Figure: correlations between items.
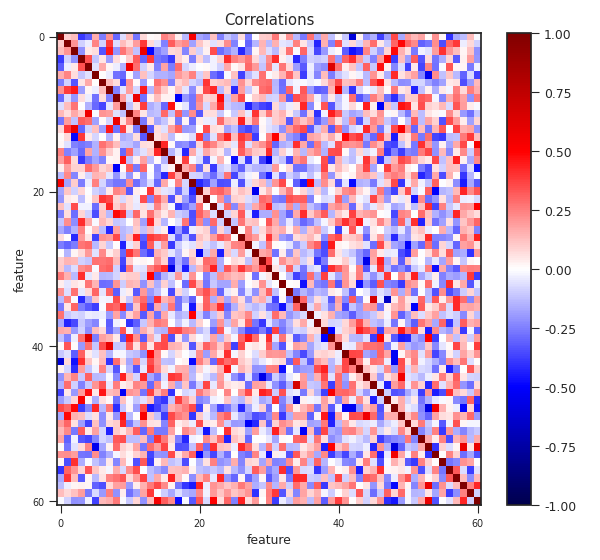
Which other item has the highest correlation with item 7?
40
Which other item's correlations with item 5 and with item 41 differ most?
48
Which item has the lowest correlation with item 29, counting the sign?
44
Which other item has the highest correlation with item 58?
53
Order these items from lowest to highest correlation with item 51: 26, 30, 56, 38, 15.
15, 30, 26, 56, 38
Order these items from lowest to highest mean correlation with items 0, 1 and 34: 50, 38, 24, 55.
55, 24, 38, 50
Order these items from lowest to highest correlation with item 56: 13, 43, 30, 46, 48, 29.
43, 30, 13, 48, 29, 46
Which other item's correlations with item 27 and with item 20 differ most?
50
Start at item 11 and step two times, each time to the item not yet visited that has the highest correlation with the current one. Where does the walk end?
23
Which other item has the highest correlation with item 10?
4
